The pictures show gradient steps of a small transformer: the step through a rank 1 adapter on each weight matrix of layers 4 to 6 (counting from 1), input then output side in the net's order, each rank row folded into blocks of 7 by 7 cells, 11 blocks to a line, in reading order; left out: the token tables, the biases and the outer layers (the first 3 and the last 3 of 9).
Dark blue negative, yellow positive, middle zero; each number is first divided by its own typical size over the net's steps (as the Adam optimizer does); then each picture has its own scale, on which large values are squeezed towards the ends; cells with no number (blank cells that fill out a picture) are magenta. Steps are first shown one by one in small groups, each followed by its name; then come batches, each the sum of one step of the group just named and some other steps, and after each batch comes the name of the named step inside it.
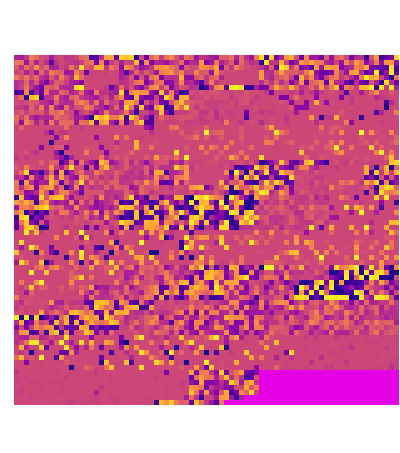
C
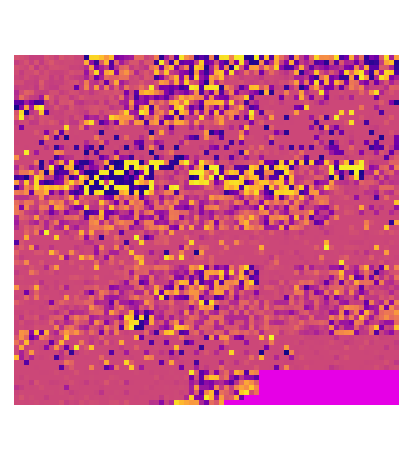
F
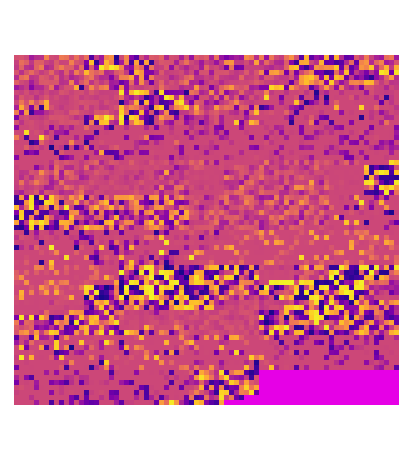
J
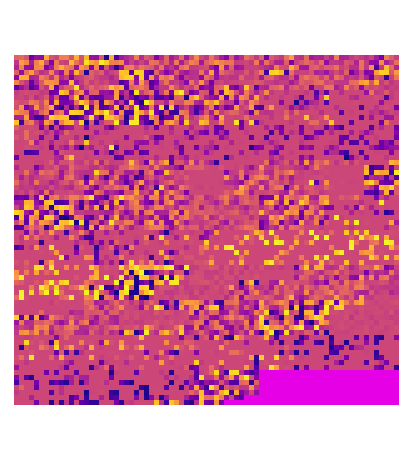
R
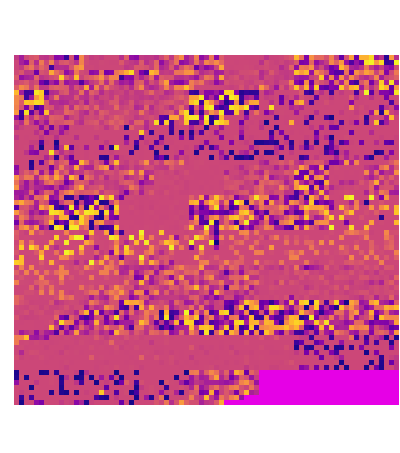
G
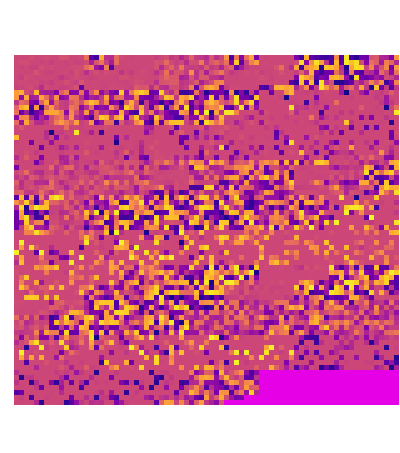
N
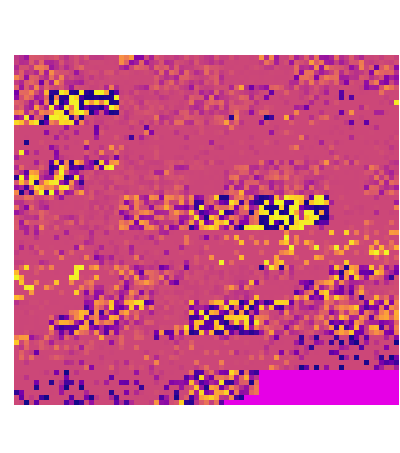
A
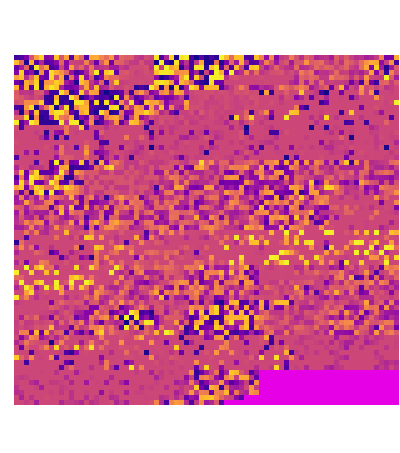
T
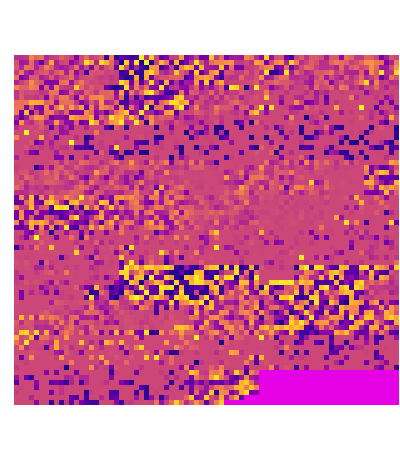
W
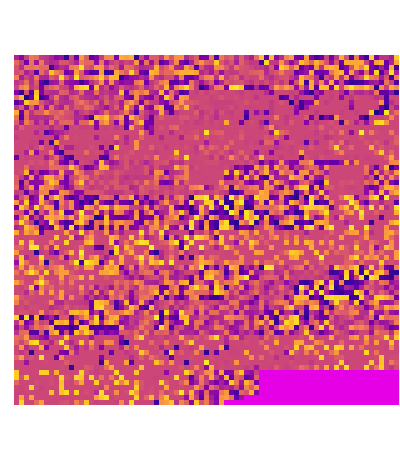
C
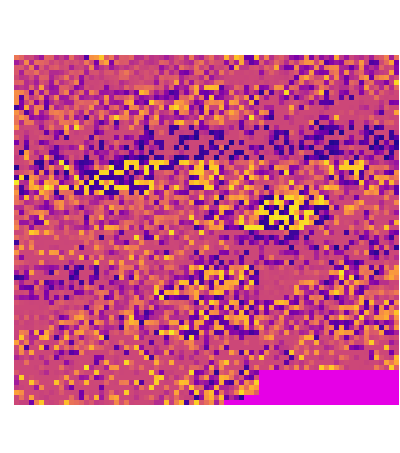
F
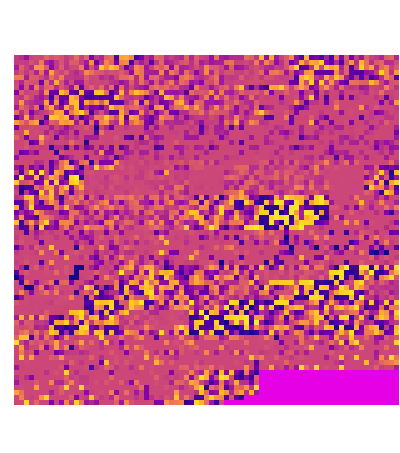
J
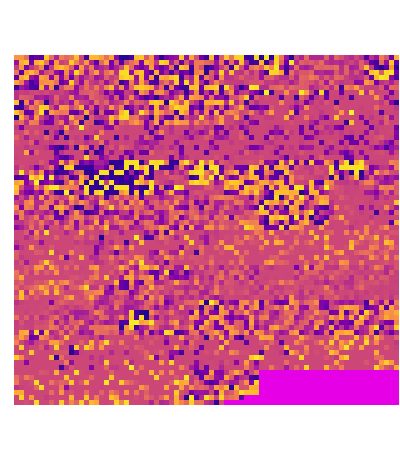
F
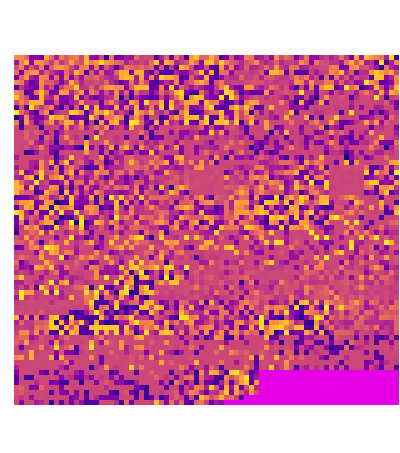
R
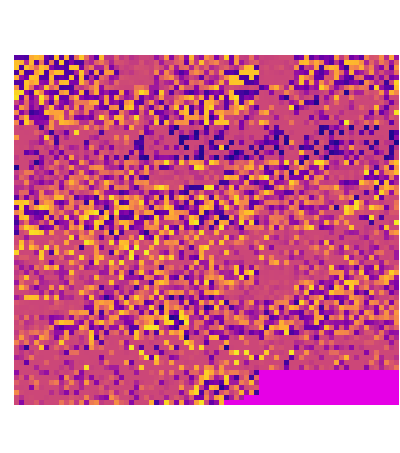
N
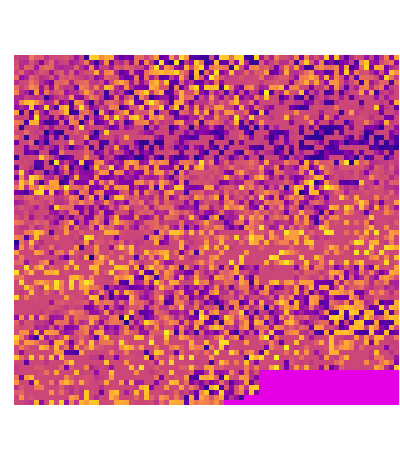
T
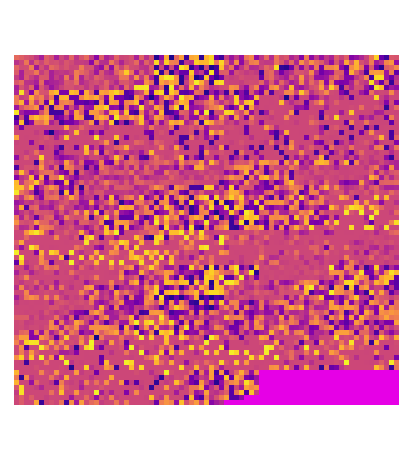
N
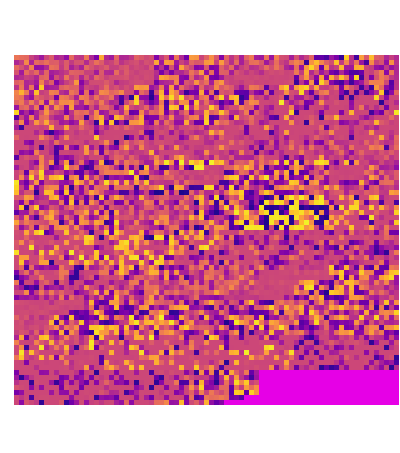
N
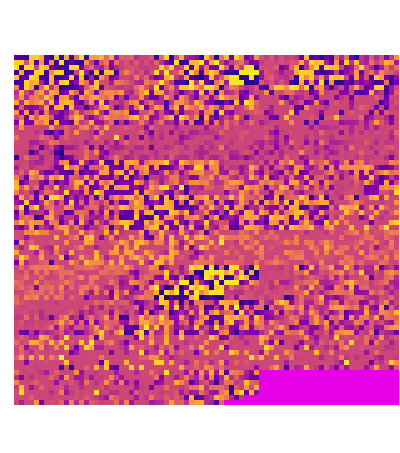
N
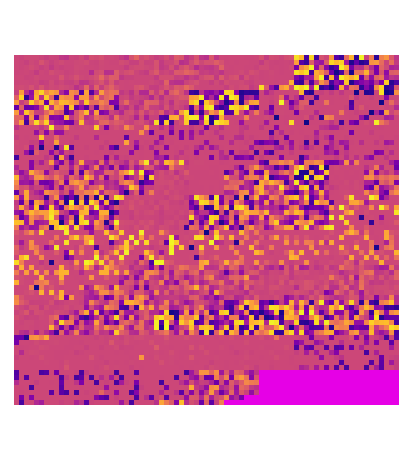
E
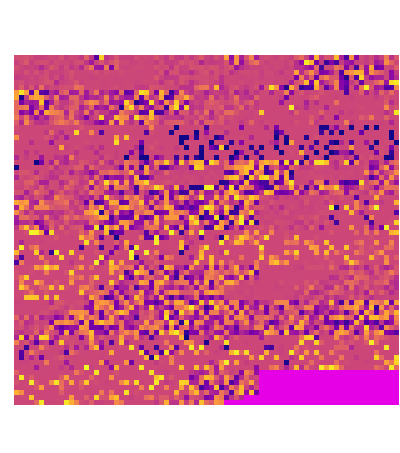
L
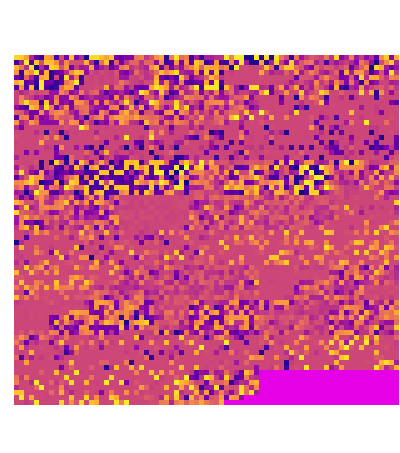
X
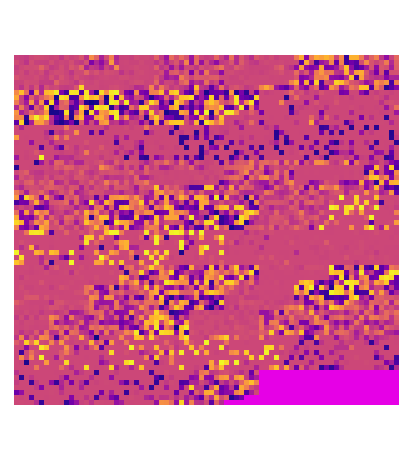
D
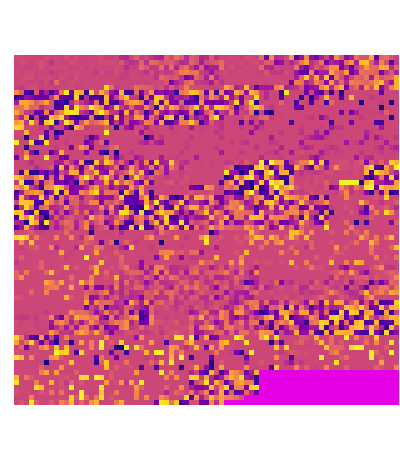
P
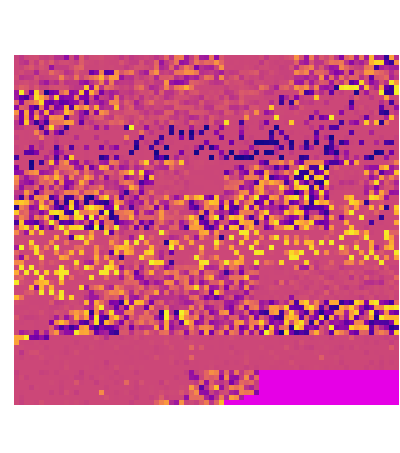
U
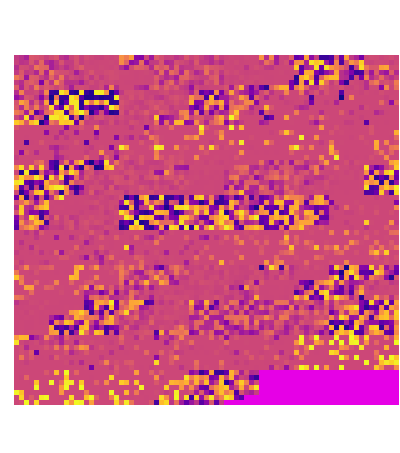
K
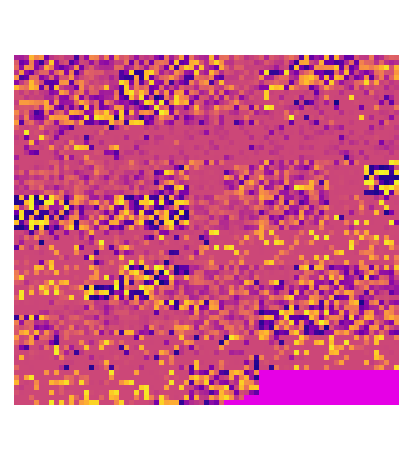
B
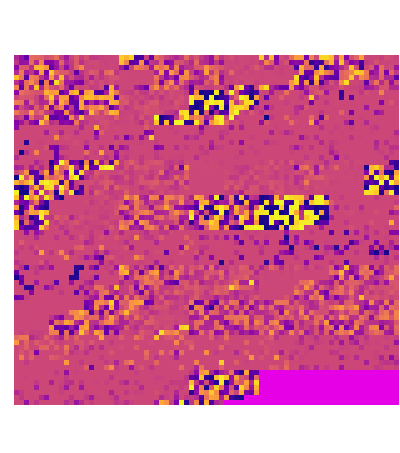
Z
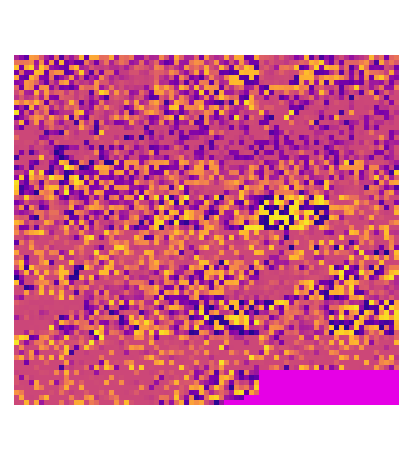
D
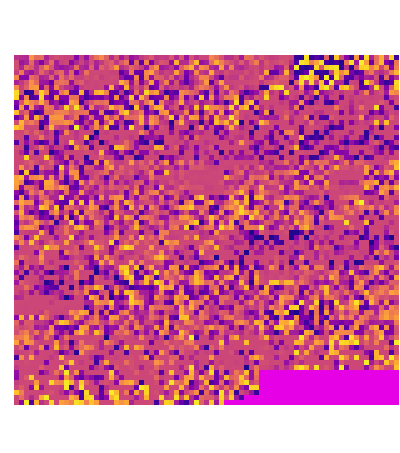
K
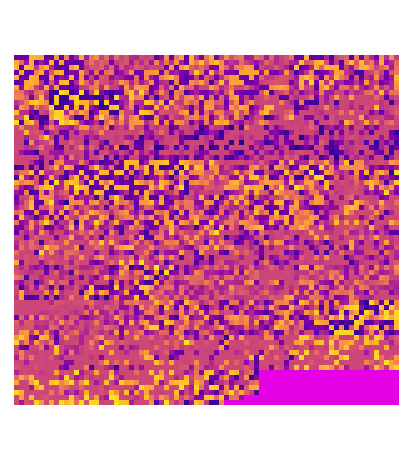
B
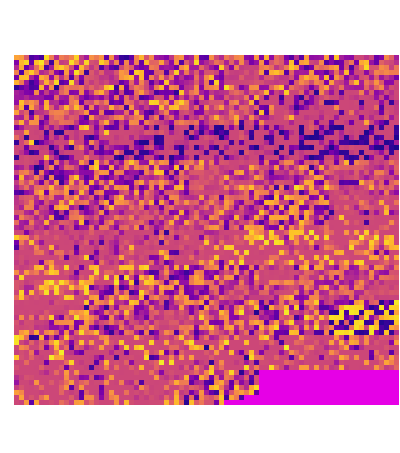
X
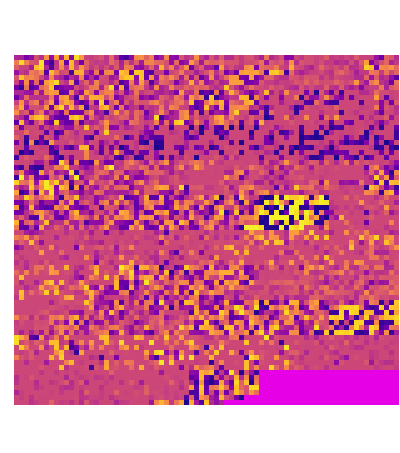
Z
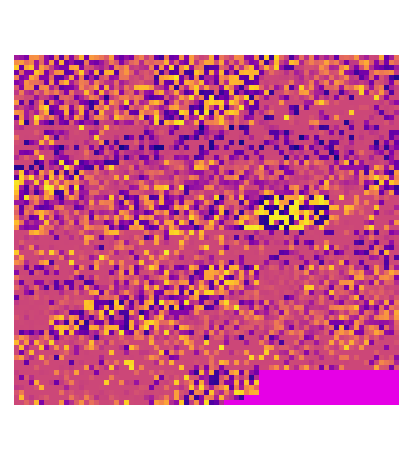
D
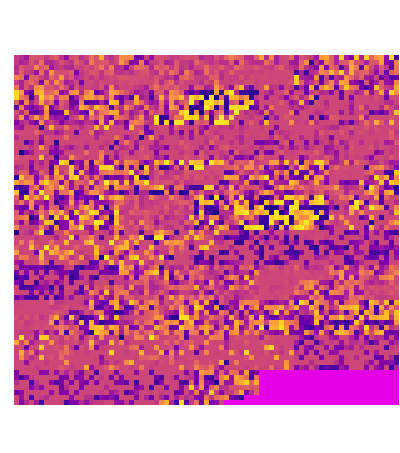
Z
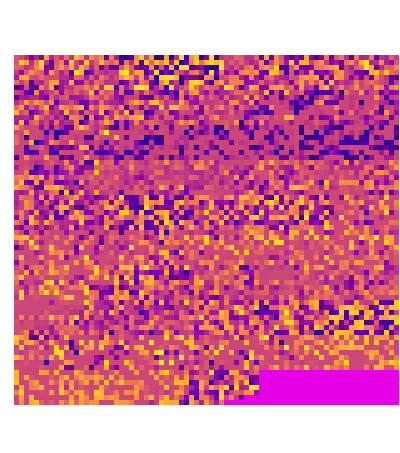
P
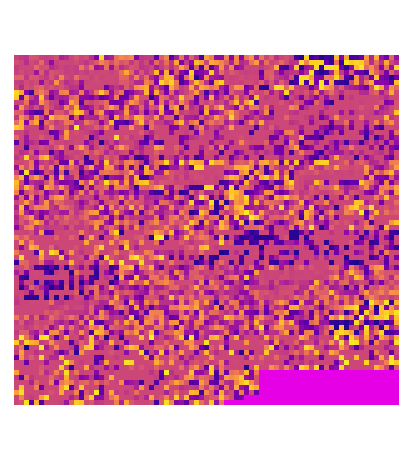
K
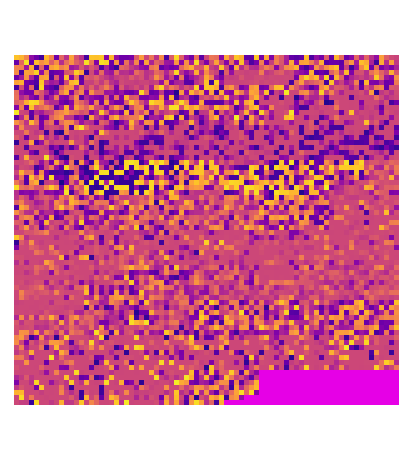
X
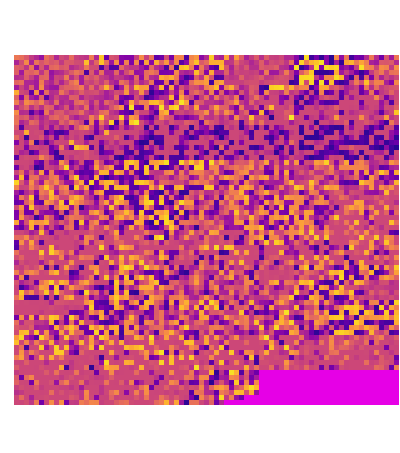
B
